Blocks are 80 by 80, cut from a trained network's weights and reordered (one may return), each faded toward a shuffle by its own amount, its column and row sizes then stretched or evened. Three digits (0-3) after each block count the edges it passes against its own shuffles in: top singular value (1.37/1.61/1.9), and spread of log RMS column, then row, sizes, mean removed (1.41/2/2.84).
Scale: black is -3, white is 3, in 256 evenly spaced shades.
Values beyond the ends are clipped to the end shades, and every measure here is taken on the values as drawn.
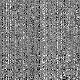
3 3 2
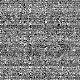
3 2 1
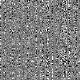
1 3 2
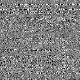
1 1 3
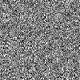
2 1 1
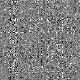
1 3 2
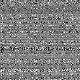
2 2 3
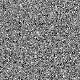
0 1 0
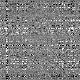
2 2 3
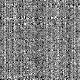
3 1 2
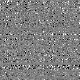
0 1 3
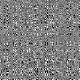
3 3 3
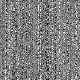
2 3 0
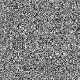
2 1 1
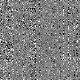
0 3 1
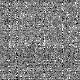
1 2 0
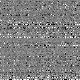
1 1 3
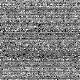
3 1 2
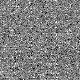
0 1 0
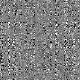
0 3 2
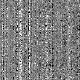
3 3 1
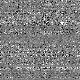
0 1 3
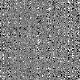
1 3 2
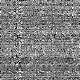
3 2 1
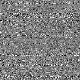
1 0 3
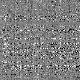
0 1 3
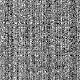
3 0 2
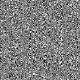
1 3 1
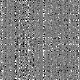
1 3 2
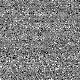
0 0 1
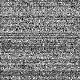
3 0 0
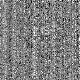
2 2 0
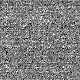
1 1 0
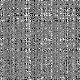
3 3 3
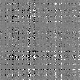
2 3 3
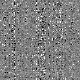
0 3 1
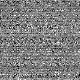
2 1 2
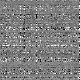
2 2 3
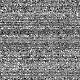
3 1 2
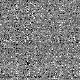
0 1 1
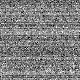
3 0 0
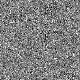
0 1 0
